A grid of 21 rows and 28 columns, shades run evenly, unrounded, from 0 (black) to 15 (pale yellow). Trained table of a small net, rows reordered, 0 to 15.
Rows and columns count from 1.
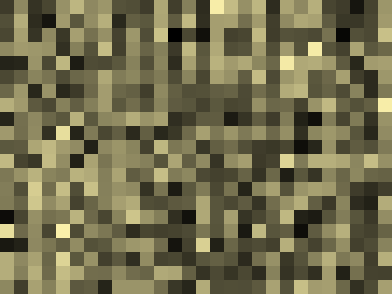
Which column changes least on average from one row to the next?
16
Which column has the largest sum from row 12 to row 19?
5
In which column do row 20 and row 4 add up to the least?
25
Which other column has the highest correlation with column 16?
19
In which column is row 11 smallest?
22
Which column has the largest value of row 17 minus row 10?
1
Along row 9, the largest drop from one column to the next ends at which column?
13
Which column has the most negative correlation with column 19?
9
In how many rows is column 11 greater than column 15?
11
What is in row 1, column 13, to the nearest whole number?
4
